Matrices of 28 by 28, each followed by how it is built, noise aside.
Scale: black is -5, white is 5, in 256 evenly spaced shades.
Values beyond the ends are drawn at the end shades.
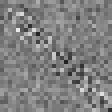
banded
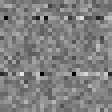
uneven rows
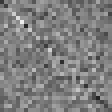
diagonal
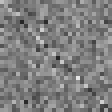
diagonal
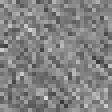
Toeplitz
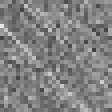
Toeplitz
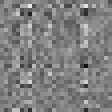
low rank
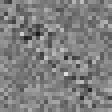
banded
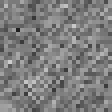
Hankel
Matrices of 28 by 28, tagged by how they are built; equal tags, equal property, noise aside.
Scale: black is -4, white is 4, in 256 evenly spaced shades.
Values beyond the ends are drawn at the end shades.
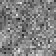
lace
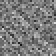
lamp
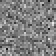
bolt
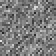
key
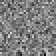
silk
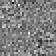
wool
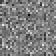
bolt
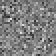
wool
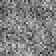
lace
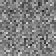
silk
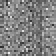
bolt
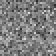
silk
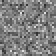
silk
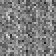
bolt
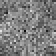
lace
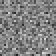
silk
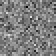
bolt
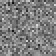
bolt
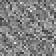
lamp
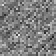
key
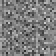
bolt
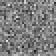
silk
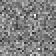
silk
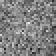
lace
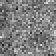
lace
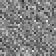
lamp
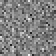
bolt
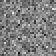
bolt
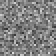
silk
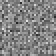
silk
